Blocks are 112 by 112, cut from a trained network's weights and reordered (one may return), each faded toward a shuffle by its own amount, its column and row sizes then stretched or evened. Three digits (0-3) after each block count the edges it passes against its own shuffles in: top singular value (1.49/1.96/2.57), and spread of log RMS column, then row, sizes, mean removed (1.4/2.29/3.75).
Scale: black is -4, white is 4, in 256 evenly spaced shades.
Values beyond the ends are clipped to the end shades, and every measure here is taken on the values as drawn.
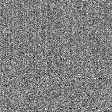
1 0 1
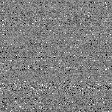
0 1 2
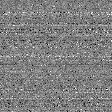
1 0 2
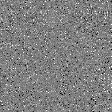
1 1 0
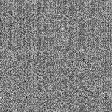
2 0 0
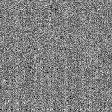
1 0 1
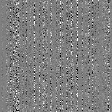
2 3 0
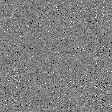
0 1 1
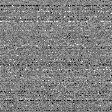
2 1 2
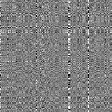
3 2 2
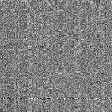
2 1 2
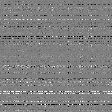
3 1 3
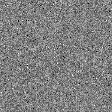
0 1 1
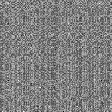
3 1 1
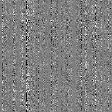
1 3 1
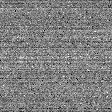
2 0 1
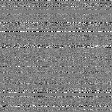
1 1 3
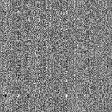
2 2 0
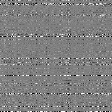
2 1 3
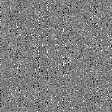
1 2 1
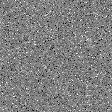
1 0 0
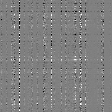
3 3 1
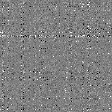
0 2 2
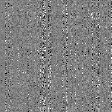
0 3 1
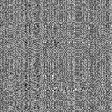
3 1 1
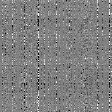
2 3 0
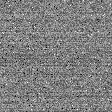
1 0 0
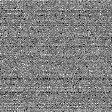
2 1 1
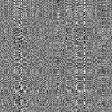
3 2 1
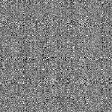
2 2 2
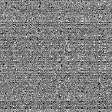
2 2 0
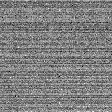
3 0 1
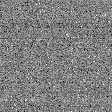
0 0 1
